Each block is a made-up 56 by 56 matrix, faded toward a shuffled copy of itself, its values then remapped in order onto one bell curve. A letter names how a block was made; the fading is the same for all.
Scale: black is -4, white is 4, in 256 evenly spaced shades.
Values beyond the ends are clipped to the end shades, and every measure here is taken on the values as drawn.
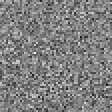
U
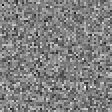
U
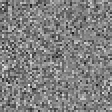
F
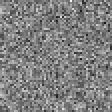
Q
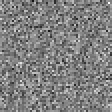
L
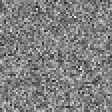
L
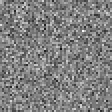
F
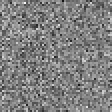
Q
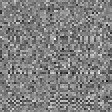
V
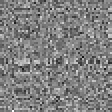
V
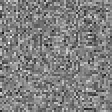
Q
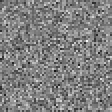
L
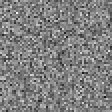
F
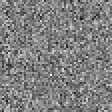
F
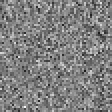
F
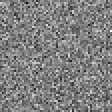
F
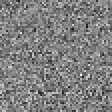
U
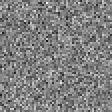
L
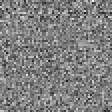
U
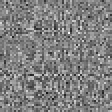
V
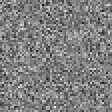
Q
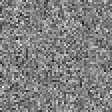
F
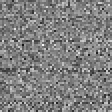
U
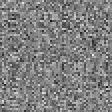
Q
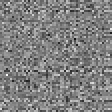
V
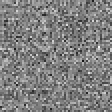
Q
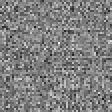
Q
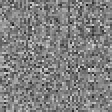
Q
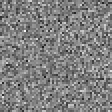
F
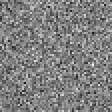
L
